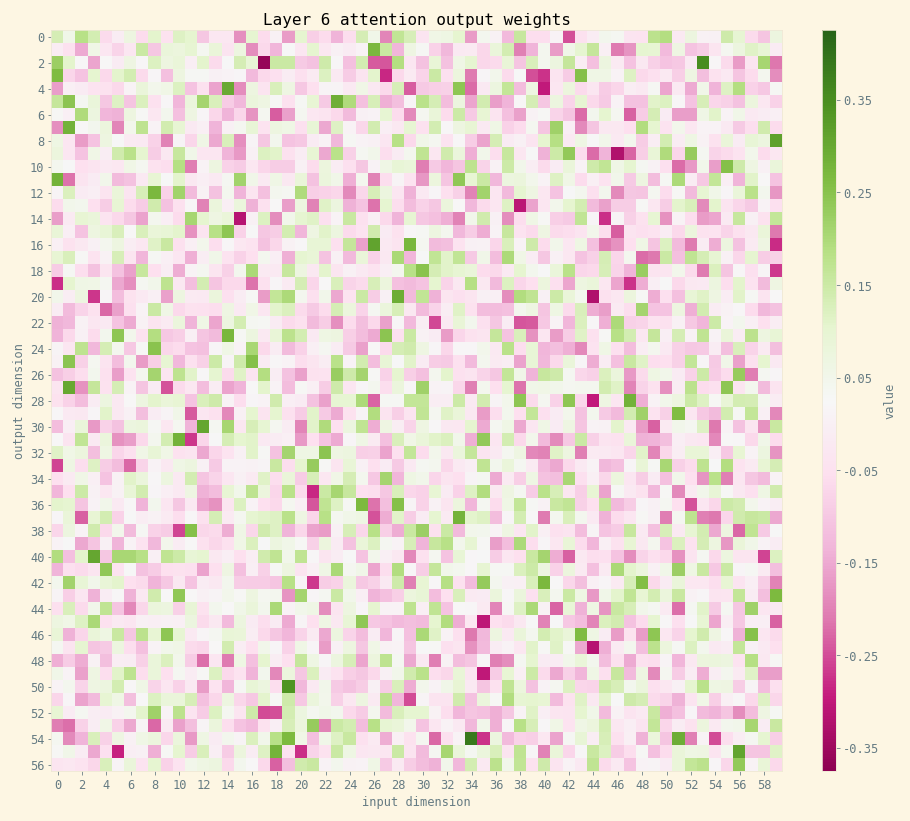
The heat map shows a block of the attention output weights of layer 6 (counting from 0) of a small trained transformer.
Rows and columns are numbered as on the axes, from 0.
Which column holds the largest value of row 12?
8
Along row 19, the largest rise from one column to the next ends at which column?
1
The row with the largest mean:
28
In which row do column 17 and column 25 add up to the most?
26
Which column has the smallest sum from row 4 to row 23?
47
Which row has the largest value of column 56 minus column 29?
4
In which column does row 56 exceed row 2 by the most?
56
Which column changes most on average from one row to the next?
59
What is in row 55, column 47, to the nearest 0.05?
-0.05
